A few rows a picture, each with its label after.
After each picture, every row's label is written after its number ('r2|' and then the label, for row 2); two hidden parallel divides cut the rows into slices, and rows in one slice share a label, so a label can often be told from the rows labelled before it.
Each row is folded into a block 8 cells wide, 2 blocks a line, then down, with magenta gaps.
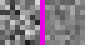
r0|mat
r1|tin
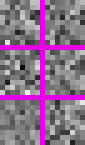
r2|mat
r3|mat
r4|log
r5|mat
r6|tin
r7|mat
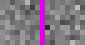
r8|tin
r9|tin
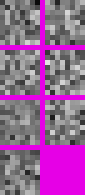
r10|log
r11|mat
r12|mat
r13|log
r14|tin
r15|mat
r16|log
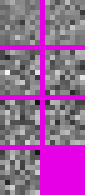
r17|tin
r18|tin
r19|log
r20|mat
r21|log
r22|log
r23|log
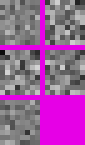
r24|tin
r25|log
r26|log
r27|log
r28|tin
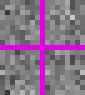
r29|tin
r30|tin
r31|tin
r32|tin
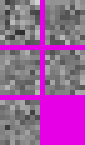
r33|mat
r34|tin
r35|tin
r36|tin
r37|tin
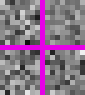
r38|mat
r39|tin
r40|log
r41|mat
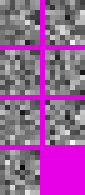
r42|mat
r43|log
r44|log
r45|mat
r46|log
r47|log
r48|log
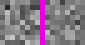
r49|log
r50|tin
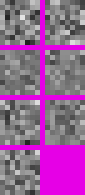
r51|mat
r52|log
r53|tin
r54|tin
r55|mat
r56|tin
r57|mat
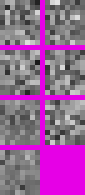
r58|log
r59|log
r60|mat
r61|log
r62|tin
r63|mat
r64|tin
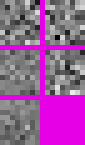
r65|log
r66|mat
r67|tin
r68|log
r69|tin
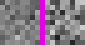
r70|tin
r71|mat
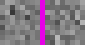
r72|tin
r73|tin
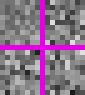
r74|tin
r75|log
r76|log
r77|mat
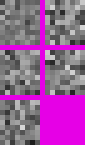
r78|tin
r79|mat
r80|mat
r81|mat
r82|mat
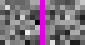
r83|mat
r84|mat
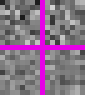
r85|log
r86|mat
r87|tin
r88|tin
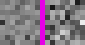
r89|tin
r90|log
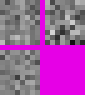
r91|tin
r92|mat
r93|tin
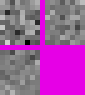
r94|mat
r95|tin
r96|tin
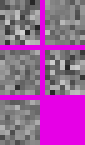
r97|log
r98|tin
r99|tin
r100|log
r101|tin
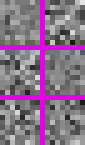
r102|tin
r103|mat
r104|mat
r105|tin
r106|log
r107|log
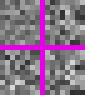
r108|tin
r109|mat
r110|log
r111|mat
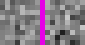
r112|tin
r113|mat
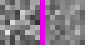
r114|mat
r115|tin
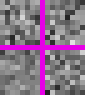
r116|mat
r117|log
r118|tin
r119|mat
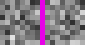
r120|log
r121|log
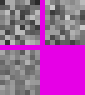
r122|log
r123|mat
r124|tin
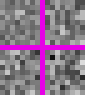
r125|tin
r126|log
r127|log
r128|log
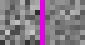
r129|mat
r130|tin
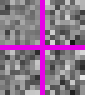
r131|tin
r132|mat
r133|log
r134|mat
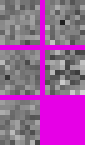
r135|tin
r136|tin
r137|tin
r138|log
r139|tin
